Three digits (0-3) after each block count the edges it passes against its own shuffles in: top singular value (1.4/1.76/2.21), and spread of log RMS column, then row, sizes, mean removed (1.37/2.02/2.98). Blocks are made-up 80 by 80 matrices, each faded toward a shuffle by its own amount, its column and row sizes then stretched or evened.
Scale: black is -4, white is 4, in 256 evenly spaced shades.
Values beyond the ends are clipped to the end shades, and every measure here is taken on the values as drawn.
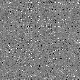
1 1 1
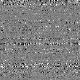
2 1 3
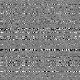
3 1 3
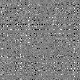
1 2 3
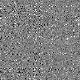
1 2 2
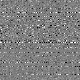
2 1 3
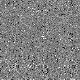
1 1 1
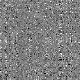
2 2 0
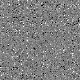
1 2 1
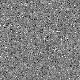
1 0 1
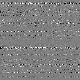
1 0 3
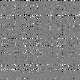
2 2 3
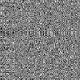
3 2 0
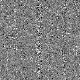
0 2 1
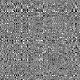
3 2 2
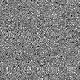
2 0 0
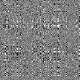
3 3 2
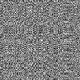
3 1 1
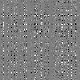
3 3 2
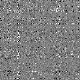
1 2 2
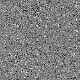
0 1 1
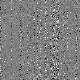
0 3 1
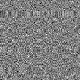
3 0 0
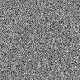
2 0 0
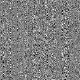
0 3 0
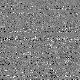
0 0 3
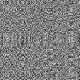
3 1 1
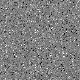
0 1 0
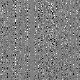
1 3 0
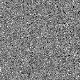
1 1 0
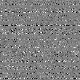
2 0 3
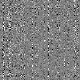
2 3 1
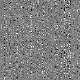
0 3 1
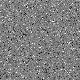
1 0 0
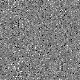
1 1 1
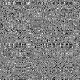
3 0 2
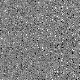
0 2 0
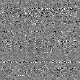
1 1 3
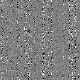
0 3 0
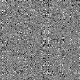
2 2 1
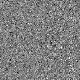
1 1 0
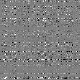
2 2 3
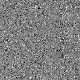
1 1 1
